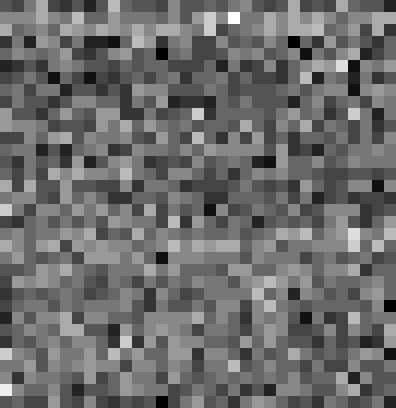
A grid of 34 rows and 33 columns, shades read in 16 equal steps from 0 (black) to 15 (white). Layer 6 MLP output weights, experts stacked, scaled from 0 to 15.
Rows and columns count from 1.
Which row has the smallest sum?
7
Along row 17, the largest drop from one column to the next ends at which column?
27
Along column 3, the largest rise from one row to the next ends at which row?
5
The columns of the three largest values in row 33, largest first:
1, 30, 11
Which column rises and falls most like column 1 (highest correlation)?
25
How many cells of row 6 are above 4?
21
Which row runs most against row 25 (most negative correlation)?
18
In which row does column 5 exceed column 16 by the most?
12
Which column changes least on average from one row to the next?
24
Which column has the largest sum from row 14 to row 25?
15
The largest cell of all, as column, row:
20, 2
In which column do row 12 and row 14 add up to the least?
23
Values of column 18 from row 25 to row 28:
7 5 6 7
